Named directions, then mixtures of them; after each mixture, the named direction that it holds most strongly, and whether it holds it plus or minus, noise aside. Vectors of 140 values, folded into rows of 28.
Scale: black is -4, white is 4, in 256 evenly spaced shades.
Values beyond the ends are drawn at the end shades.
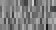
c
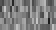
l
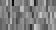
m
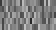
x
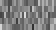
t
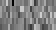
m, plus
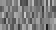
c, plus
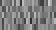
x, plus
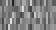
m, plus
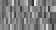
c, minus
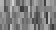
l, minus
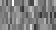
m, minus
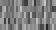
c, plus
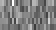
l, minus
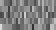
t, plus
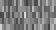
t, plus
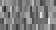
l, minus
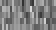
m, minus
